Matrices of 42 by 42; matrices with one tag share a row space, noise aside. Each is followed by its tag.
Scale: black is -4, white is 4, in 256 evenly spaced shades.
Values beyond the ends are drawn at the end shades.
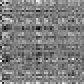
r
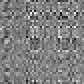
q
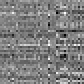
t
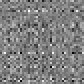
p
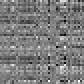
t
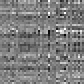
t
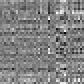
t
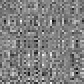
p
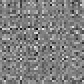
p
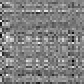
r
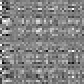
r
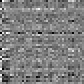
r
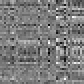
t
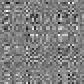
q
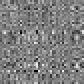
p
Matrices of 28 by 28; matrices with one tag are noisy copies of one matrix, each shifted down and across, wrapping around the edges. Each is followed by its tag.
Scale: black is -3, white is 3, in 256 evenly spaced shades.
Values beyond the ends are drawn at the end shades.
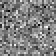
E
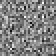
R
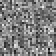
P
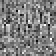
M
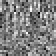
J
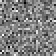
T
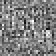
M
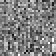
M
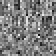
J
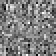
J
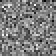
E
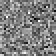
E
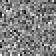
R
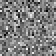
T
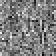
P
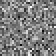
T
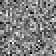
E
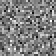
R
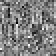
J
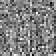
P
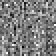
P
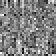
J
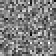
R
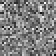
T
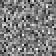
R
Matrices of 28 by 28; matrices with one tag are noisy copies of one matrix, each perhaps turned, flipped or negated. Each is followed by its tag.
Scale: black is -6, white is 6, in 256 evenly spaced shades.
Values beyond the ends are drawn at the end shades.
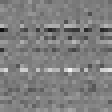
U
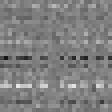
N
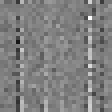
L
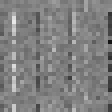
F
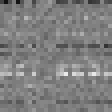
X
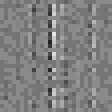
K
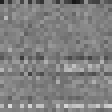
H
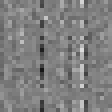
U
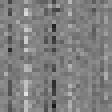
N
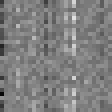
X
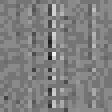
K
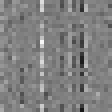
U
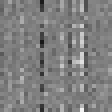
U
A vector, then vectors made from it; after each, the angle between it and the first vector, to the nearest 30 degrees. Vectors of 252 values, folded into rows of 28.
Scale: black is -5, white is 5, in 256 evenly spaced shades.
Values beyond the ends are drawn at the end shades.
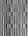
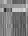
120 degrees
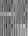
30 degrees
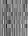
30 degrees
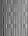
120 degrees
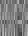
90 degrees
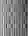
60 degrees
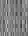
120 degrees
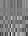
90 degrees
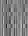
30 degrees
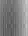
90 degrees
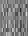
120 degrees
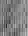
30 degrees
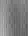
90 degrees
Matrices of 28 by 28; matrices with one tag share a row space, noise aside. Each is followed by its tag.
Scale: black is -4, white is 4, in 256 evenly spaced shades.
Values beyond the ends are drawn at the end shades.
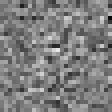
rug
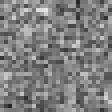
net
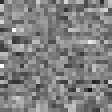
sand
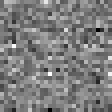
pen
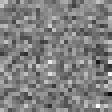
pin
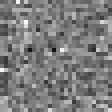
pin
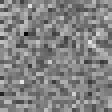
pin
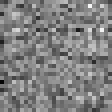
sand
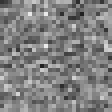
net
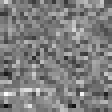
net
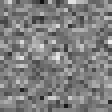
rug
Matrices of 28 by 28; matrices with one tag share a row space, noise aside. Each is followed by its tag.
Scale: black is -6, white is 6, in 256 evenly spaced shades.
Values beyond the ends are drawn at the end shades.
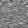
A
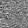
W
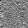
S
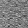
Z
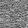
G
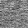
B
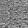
Z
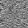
S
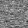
G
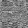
A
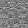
Z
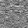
G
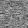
G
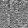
Z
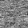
B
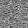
Z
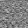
W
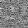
B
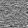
G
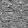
A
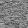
G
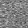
W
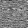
A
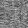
G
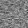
G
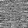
B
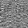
S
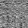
W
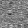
A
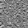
S
